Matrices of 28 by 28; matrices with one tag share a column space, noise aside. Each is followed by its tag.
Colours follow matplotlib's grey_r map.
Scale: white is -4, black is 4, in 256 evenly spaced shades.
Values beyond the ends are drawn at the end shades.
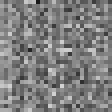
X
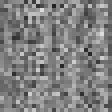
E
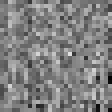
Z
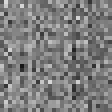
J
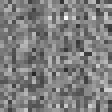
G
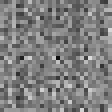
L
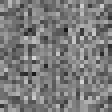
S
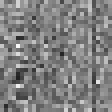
Z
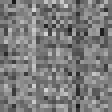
S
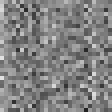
L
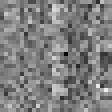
G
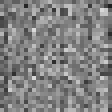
E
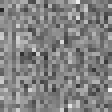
G
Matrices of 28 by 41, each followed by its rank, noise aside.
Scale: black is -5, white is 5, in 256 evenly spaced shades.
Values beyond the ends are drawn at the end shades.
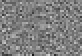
six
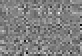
five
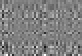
two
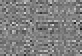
three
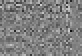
five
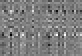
two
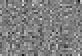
six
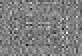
four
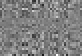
three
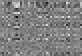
two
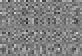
three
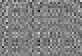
three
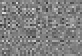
four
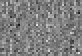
six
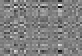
two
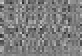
three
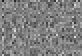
five
